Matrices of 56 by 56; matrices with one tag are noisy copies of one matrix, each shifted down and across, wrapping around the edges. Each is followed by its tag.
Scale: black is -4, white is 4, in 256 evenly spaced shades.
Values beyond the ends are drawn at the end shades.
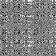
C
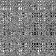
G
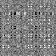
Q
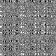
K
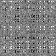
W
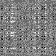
C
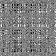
G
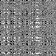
C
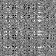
C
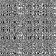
K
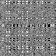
Q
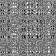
K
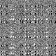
K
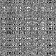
W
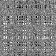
G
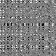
Q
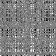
G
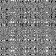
K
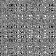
W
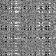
C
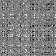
W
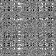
C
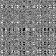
Q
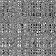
G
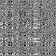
C
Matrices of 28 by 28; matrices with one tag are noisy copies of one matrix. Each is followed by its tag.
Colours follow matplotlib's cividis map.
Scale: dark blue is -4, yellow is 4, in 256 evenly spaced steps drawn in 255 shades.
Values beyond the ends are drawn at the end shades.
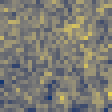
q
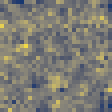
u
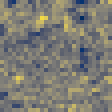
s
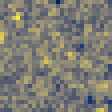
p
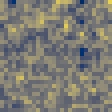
s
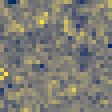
s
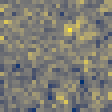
q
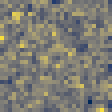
p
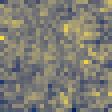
q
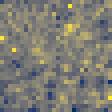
q
